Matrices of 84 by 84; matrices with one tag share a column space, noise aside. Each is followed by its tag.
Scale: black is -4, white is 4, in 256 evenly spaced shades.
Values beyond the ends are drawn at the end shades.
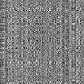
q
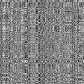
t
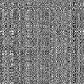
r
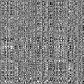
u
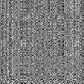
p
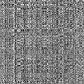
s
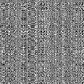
r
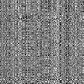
p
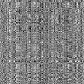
t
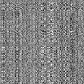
r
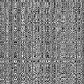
t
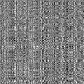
u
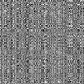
s
